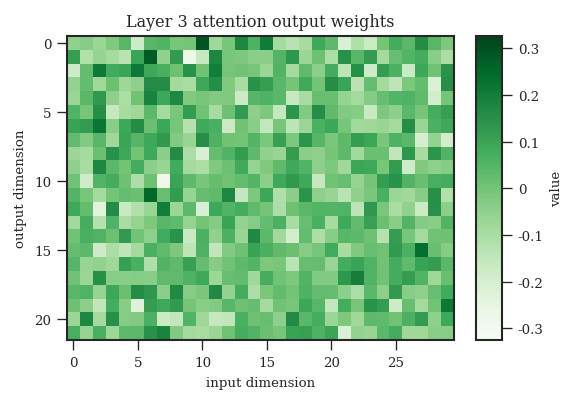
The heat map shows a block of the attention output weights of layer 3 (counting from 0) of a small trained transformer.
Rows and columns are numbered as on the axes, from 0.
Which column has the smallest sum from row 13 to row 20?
2
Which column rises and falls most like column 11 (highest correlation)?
5
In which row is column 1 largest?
20
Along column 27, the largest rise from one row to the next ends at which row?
15
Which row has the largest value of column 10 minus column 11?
0
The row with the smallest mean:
12
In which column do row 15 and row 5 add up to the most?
27
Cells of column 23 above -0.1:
19
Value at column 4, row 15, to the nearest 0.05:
-0.15
